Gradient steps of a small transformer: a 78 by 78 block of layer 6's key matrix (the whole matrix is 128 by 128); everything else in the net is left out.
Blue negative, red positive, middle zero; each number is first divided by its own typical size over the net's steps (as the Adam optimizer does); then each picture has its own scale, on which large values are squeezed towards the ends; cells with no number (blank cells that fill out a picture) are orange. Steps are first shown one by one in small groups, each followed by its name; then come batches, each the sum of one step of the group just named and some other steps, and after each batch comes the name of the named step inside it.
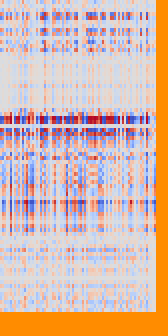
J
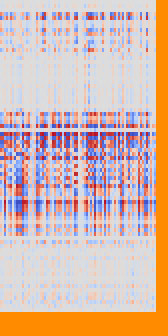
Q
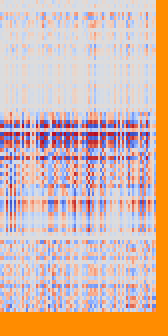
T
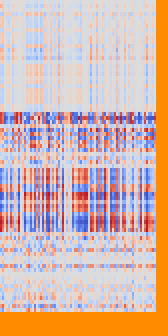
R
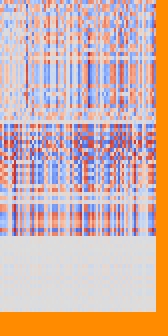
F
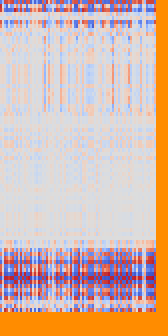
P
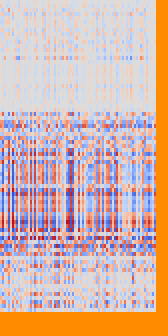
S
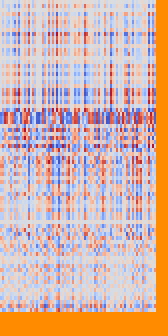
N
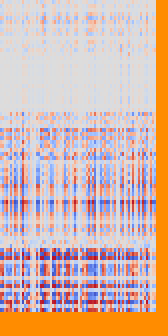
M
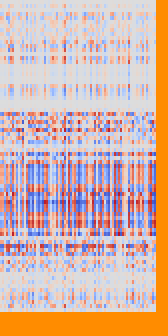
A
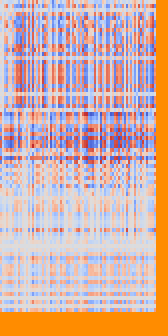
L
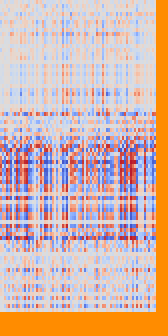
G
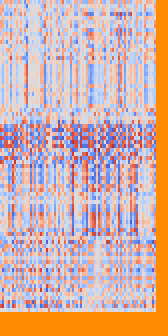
F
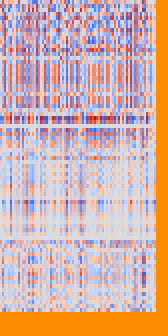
J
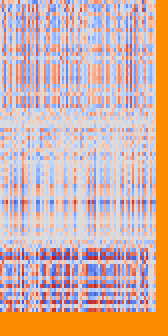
M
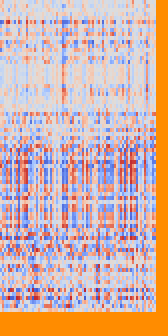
G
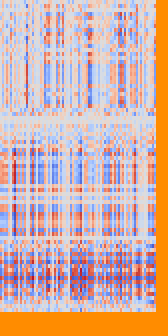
F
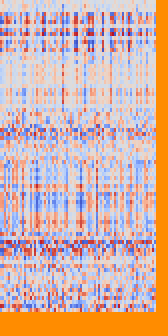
J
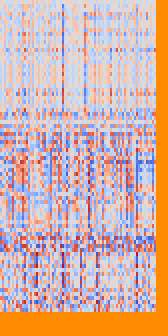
T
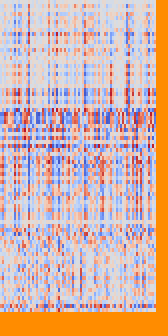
N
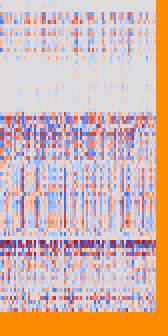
Q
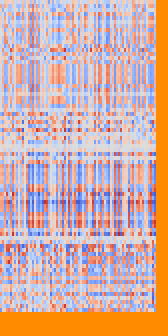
A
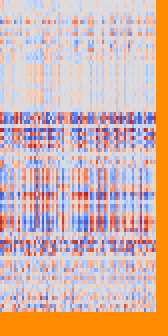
R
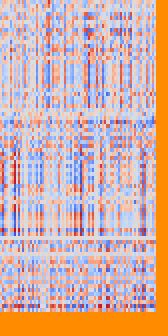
F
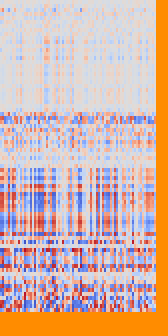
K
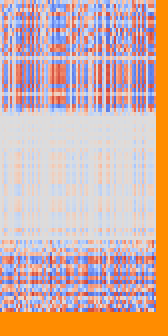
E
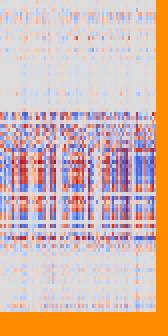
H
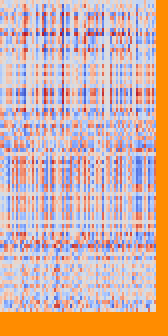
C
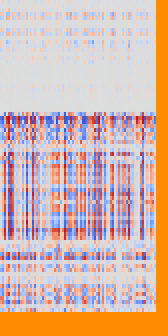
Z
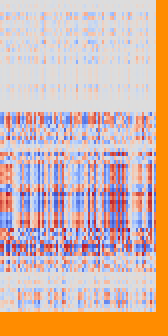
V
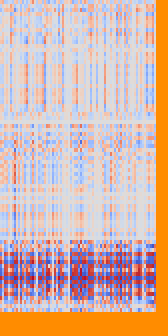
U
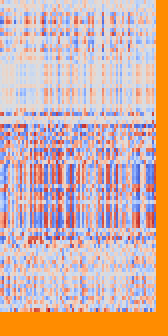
C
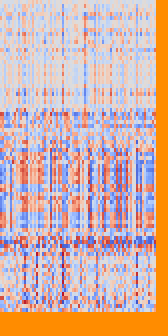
H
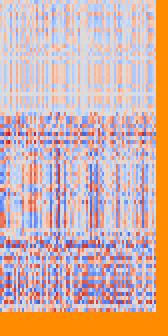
E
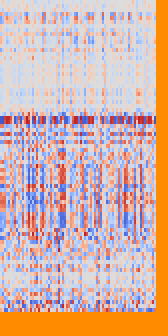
Z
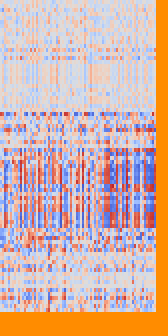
H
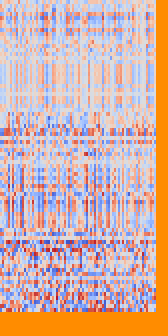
K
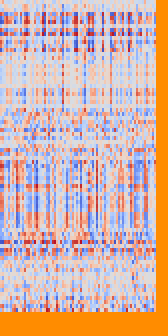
C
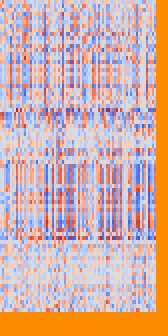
C
